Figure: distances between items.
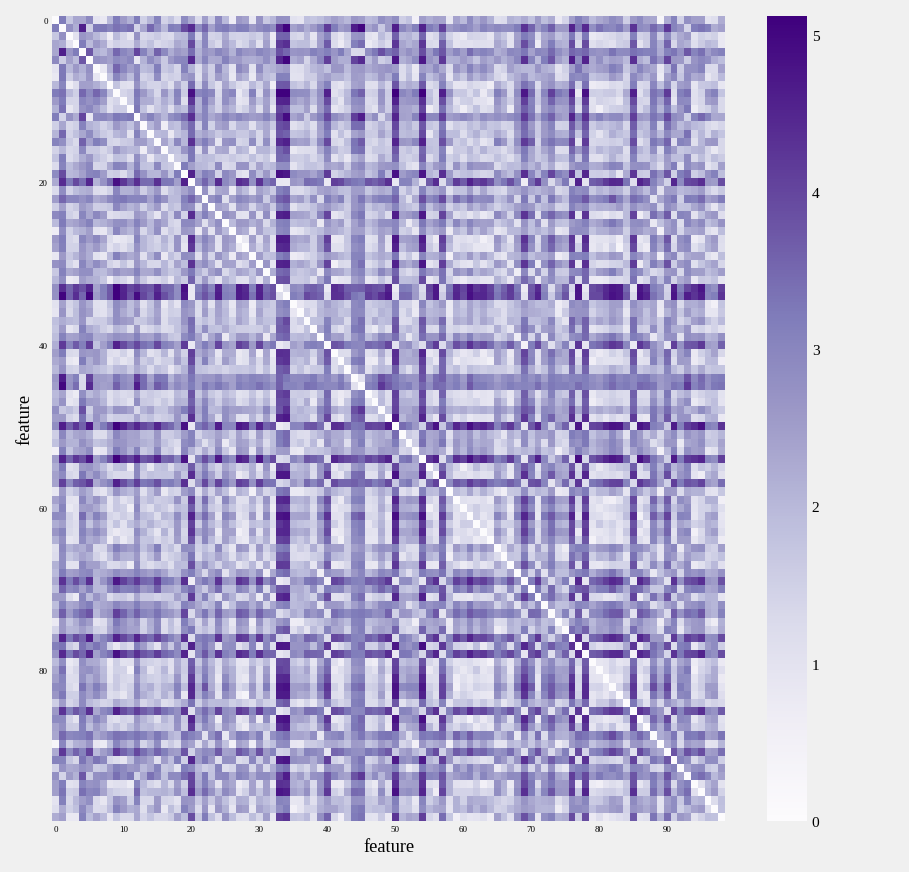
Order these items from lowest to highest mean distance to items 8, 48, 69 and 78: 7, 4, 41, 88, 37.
7, 37, 41, 88, 4
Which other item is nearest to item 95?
56
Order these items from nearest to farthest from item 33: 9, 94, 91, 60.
60, 94, 91, 9
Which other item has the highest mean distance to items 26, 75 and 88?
34
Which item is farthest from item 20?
9
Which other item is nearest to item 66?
58
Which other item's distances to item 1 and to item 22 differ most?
88
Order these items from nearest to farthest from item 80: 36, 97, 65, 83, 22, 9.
83, 9, 36, 97, 65, 22
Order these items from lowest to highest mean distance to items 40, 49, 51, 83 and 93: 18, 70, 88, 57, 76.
18, 70, 88, 57, 76
